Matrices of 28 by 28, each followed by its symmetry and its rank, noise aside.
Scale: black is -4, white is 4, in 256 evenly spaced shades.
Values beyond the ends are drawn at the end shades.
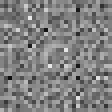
symmetric, rank six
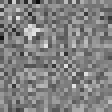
symmetric, rank six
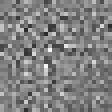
symmetric, rank six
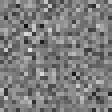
symmetric, rank seven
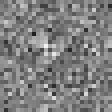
symmetric, rank seven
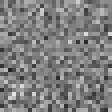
no symmetry, rank seven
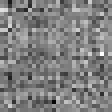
antisymmetric, rank six
